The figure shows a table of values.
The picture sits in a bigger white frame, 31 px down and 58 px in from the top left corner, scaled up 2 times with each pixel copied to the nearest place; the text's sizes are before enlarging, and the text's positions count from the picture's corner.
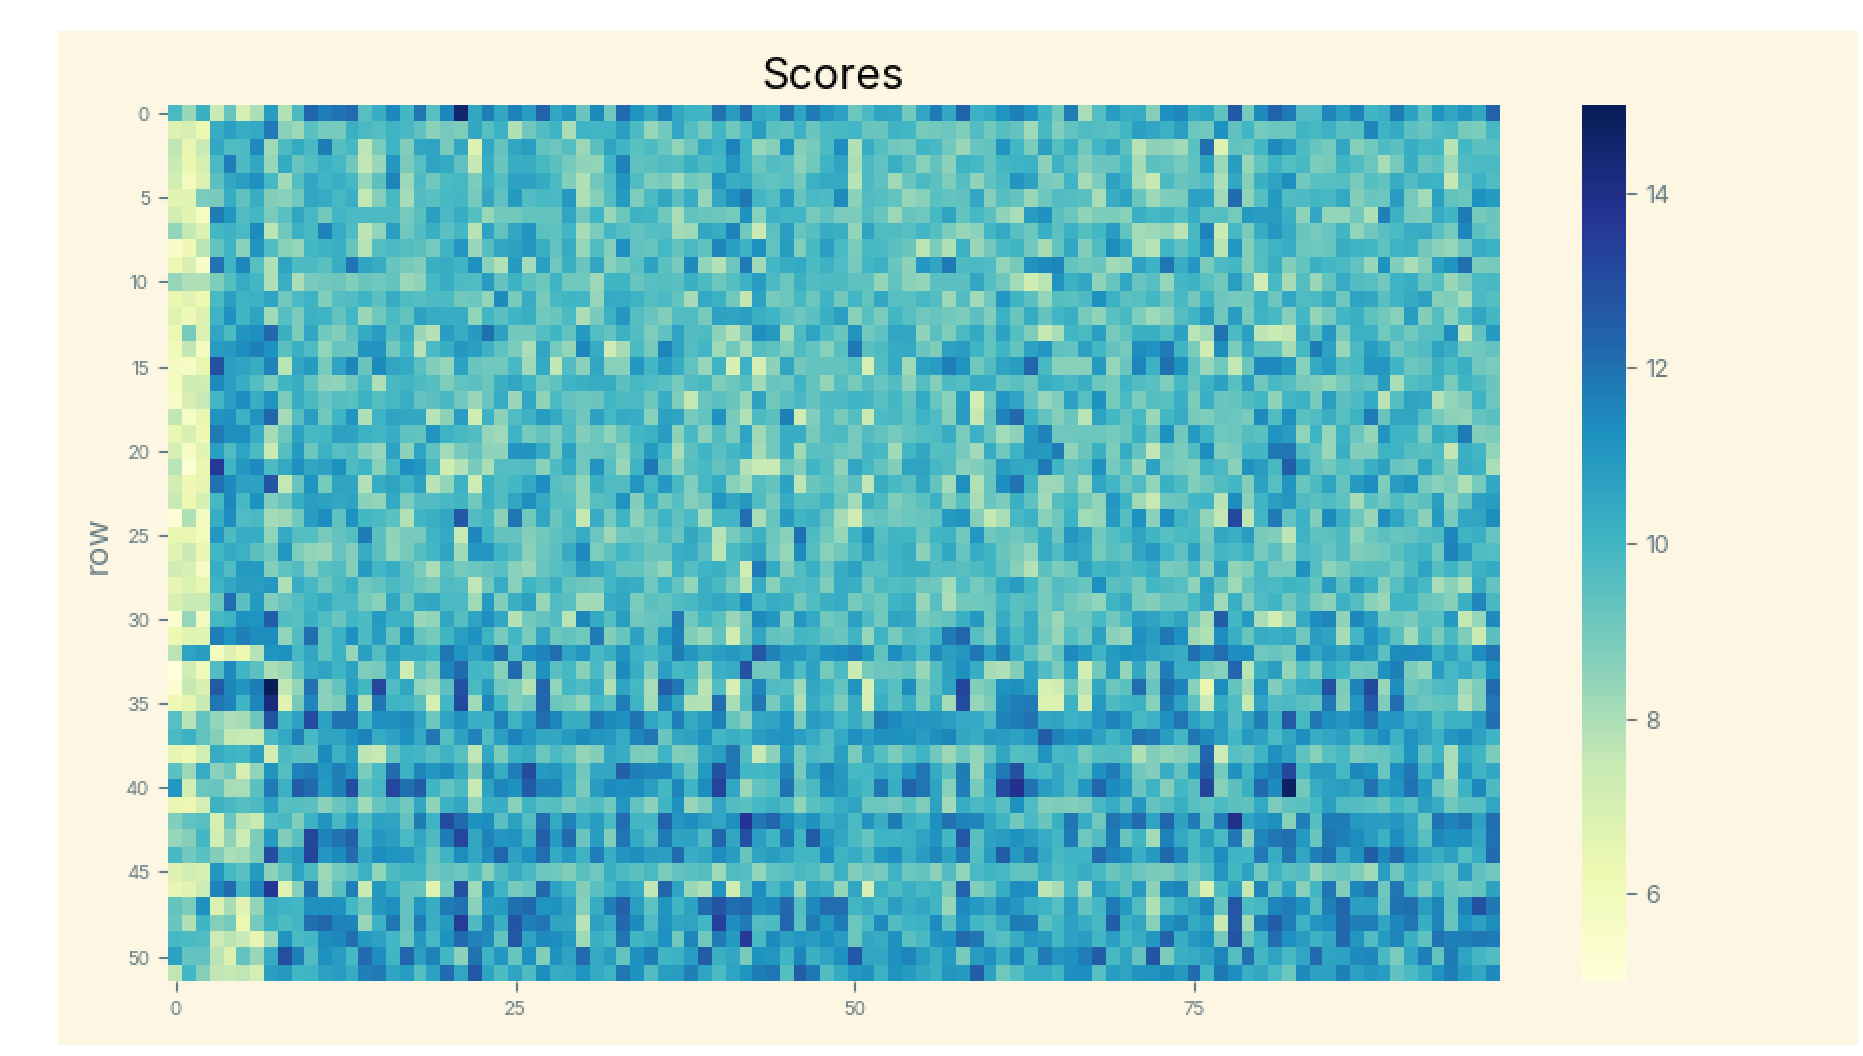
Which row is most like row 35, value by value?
46
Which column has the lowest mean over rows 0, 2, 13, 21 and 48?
1
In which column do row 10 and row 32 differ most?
5
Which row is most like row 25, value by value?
26
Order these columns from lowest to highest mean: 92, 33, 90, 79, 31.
79, 92, 31, 90, 33
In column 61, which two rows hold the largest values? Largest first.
40, 44
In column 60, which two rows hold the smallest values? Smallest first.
24, 33
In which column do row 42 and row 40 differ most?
82
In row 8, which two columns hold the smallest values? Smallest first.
0, 1
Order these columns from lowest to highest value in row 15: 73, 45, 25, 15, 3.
25, 45, 15, 73, 3
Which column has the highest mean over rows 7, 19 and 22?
3
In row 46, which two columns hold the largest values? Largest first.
7, 21
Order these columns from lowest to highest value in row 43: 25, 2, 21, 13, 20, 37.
2, 37, 25, 20, 13, 21
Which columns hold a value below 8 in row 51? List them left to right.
0, 3, 4, 5, 6
